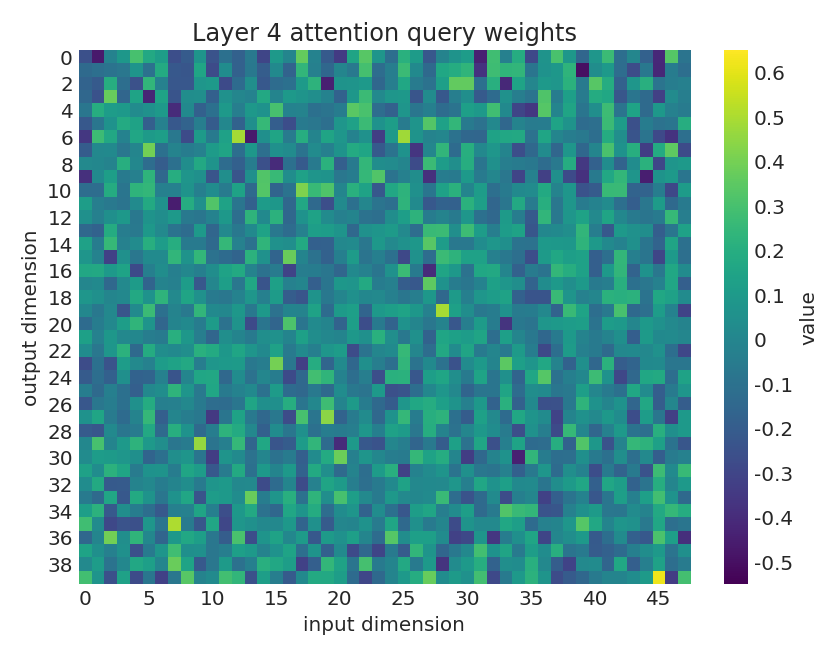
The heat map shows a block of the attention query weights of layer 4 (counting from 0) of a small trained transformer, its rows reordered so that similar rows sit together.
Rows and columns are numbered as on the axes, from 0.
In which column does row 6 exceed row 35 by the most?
25
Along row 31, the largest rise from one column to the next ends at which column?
45
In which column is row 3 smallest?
5
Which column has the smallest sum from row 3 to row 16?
35
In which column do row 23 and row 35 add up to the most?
7
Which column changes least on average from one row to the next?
8
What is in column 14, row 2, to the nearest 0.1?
-0.2
